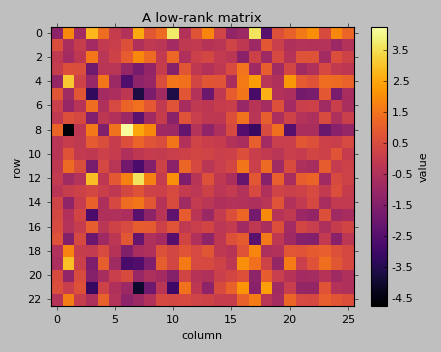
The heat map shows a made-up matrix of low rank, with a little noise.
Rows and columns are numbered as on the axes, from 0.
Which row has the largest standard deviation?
8
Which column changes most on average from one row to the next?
7
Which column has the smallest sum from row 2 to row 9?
17
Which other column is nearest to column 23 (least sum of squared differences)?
11
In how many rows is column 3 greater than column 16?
9
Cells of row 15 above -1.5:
22
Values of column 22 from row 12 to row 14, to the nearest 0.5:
1 0.5 0.5
